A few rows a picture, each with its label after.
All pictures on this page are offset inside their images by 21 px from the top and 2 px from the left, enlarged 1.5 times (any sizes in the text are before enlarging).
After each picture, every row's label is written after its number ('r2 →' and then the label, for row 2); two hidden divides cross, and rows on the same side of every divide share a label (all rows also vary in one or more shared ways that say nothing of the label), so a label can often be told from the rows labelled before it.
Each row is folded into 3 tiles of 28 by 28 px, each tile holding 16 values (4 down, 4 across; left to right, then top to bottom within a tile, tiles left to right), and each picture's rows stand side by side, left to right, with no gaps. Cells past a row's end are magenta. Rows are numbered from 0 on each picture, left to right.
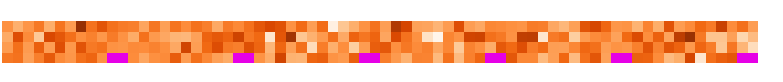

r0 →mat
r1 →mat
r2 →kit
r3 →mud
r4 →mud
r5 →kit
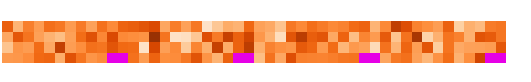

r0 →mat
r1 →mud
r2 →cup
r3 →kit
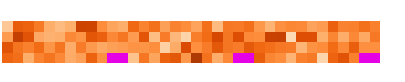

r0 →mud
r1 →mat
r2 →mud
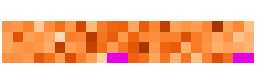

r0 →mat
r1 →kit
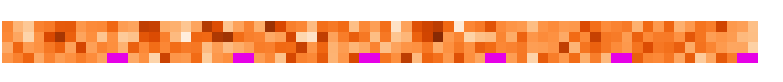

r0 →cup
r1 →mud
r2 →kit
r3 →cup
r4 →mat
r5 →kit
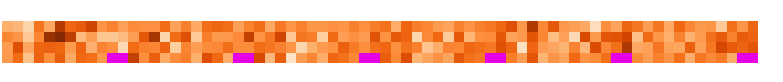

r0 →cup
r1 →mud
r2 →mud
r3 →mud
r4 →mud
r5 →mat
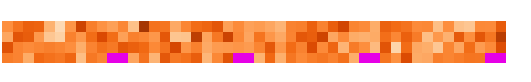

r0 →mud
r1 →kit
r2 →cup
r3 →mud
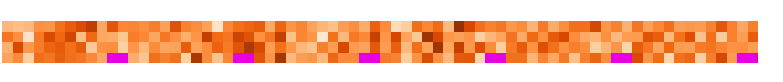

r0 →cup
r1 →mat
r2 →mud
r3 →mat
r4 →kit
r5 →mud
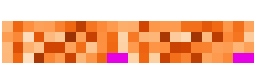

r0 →cup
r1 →cup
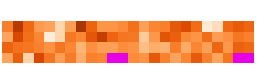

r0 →mud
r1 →cup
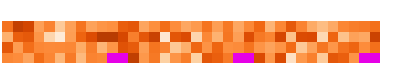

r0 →mud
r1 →mud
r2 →mud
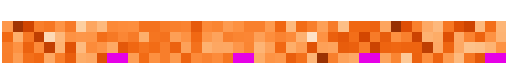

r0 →kit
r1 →kit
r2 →mat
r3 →kit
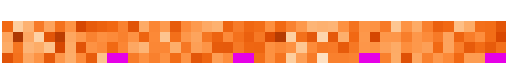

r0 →mat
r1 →mat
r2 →mud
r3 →mat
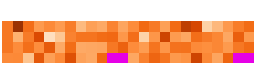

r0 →kit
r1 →cup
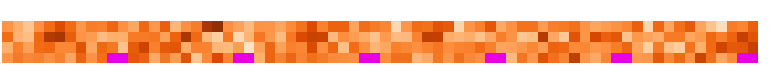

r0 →cup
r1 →kit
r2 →cup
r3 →cup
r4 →cup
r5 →mat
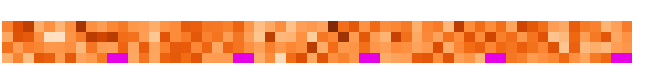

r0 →mud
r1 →cup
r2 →mat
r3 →mat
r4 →kit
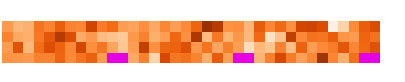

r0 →cup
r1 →cup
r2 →cup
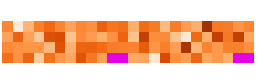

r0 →mat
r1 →mat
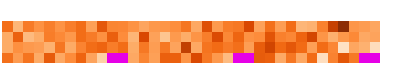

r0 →mat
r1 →mat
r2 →kit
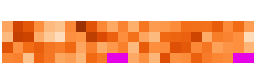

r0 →mud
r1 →cup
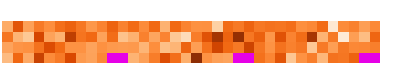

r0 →cup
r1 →mat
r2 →kit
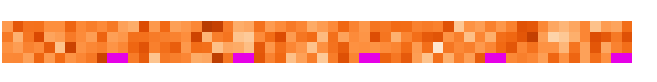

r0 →kit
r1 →kit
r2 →mud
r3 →kit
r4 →mud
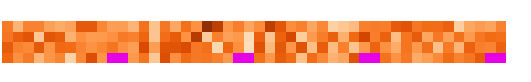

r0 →mud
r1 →cup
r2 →kit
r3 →kit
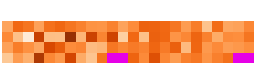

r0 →cup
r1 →kit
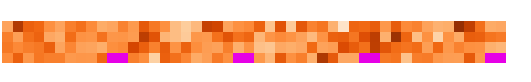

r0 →kit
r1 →mud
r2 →mat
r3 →mud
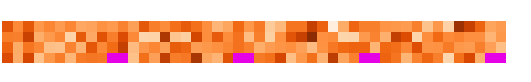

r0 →mud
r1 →cup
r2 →cup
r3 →mud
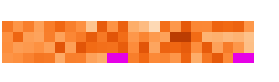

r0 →mat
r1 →cup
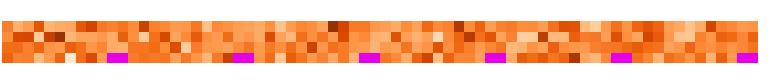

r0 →mud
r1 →kit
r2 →mat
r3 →mat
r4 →cup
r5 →mud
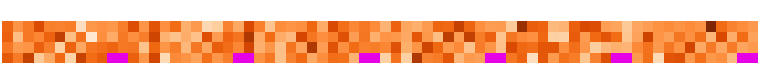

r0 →kit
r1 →mud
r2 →mat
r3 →cup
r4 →kit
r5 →mat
